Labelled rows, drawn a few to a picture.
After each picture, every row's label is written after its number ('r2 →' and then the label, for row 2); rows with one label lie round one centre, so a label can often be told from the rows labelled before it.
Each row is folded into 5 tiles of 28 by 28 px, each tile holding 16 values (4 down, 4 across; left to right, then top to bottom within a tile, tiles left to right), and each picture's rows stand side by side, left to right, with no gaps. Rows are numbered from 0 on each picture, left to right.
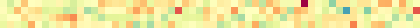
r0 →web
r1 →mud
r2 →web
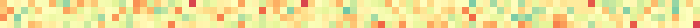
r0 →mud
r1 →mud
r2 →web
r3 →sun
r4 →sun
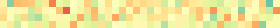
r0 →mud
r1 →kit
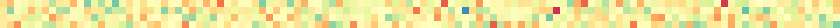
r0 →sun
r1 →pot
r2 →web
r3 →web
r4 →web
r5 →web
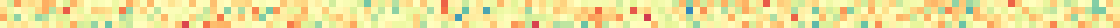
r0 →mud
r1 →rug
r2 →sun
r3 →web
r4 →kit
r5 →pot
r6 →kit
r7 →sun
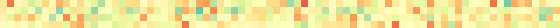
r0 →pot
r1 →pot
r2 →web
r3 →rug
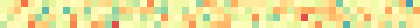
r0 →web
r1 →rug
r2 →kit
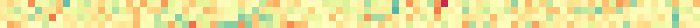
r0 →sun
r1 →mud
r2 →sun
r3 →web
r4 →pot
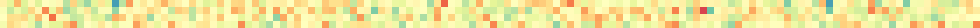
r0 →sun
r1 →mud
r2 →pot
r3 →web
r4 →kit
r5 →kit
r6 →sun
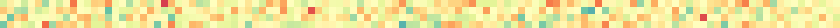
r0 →rug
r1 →mud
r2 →kit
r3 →mud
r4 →rug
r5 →pot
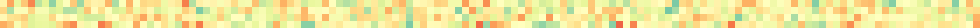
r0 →sun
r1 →pot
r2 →kit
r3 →pot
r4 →sun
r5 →mud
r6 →sun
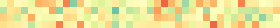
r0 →pot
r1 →web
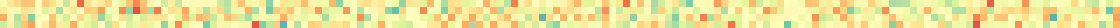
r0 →mud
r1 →kit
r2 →mud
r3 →rug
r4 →pot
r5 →mud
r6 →sun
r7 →kit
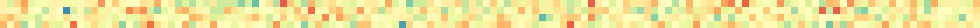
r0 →web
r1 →sun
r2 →kit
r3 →rug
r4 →sun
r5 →mud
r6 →rug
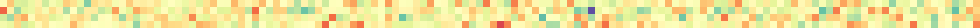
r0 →rug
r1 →rug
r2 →rug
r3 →rug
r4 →rug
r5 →rug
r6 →sun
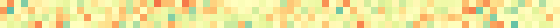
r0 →kit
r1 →mud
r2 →pot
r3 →pot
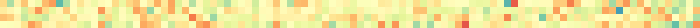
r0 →mud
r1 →sun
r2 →web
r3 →rug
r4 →pot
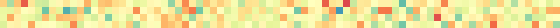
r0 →web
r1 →pot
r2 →pot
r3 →web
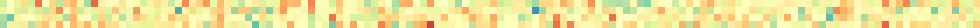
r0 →rug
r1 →pot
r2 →sun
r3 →sun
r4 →sun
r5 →kit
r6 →pot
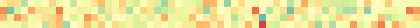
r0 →kit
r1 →rug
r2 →web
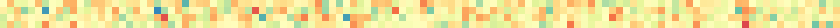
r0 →rug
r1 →rug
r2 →rug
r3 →kit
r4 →sun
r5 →pot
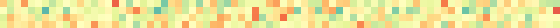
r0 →web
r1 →rug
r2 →pot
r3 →web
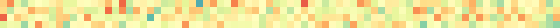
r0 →kit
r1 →rug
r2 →web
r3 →kit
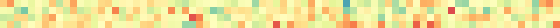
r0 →rug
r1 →sun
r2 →sun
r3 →sun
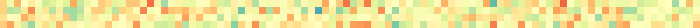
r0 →sun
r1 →kit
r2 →pot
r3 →web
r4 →sun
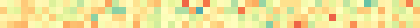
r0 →sun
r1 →pot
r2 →sun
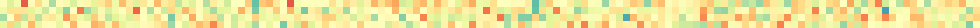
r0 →web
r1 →sun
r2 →rug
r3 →mud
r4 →rug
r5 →rug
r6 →rug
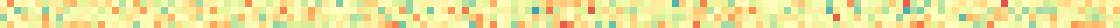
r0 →rug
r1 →rug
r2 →kit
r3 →sun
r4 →sun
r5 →kit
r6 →rug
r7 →web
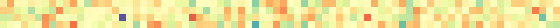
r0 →rug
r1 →sun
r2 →kit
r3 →rug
